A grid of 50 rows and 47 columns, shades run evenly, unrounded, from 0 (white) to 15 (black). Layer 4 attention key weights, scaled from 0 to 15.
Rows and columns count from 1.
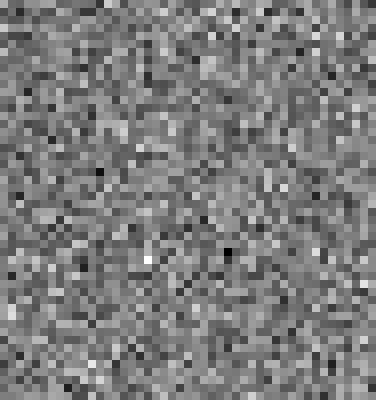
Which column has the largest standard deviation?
40
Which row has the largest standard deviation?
2
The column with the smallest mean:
22
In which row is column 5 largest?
46
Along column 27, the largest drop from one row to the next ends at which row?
5
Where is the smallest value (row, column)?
33, 19
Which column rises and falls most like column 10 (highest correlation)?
41
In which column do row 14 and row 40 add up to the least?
45
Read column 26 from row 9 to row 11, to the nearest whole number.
4 5 9
